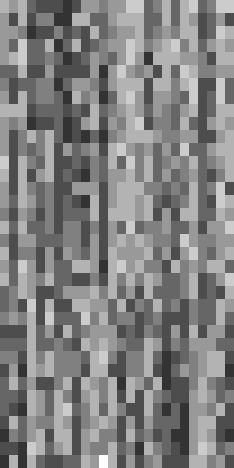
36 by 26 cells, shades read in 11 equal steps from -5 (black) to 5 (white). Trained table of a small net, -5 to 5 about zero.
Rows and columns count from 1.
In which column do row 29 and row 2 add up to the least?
26
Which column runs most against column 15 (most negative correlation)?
4
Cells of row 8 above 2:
3
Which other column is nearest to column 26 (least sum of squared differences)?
1
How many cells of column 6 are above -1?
23
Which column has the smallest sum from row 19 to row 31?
19
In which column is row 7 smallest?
7
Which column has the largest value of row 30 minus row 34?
18
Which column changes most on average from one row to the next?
10
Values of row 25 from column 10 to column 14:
3 0 2 -1 0
